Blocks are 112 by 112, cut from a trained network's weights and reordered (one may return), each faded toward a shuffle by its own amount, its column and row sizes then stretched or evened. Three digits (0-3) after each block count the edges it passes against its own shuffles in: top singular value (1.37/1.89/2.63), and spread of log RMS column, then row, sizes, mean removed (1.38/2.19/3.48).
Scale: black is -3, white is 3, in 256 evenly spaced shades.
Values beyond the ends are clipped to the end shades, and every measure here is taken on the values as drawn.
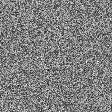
1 1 0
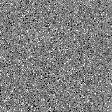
1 1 0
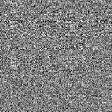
2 1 2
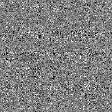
1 2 2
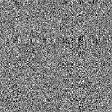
2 2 1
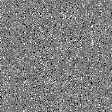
0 2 1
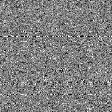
2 0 2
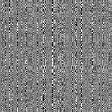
3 3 1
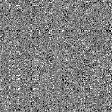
2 2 1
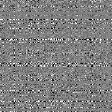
2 2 3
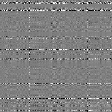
3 1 3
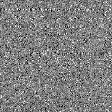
2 1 1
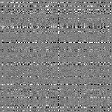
3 2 3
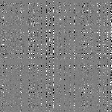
1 3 2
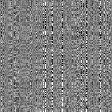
3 3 0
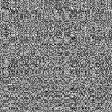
3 1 2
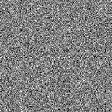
2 1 1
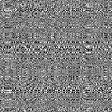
3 0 3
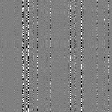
3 3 0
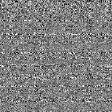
0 2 3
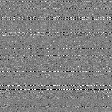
3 0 3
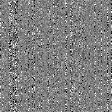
1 3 0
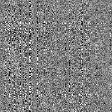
1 3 2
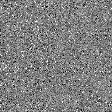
0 1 1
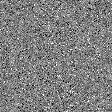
0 1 0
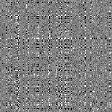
3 3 2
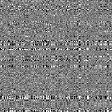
3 2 3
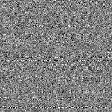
2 0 2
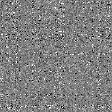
0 2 2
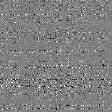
1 2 3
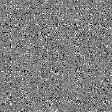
0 2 2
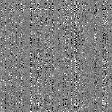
2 3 1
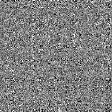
1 2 2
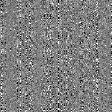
2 3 0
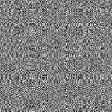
3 2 2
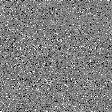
0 0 2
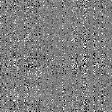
0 3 2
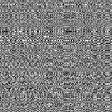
3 0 3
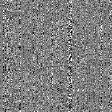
1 3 0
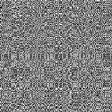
3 2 2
